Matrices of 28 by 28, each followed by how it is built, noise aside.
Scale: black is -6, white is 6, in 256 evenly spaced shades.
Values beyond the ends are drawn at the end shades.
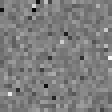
sparse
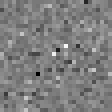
sparse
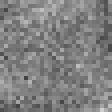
smooth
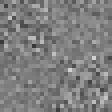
block diagonal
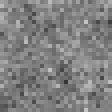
smooth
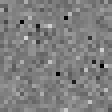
sparse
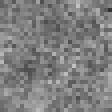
smooth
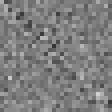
banded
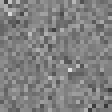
block diagonal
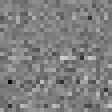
uneven rows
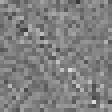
banded
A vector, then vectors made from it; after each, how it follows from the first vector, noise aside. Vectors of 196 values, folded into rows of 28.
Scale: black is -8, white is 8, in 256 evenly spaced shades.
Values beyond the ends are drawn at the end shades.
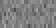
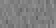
wrapped around, shrunk.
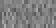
copied.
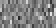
reversed, negated, scaled up.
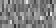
reversed, negated, scaled up.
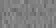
shrunk.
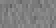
wrapped around, shrunk.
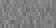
wrapped around, shrunk.
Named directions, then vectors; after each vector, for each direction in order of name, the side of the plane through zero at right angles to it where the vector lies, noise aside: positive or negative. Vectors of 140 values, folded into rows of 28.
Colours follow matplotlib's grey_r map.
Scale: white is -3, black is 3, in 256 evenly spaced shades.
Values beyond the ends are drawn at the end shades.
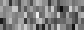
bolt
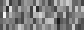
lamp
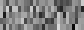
positive, negative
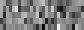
positive, negative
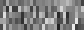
negative, positive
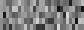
positive, negative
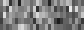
positive, positive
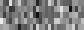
negative, negative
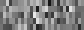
positive, positive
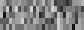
positive, negative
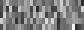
negative, positive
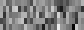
positive, negative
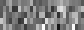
negative, positive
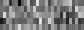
positive, positive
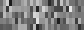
positive, positive
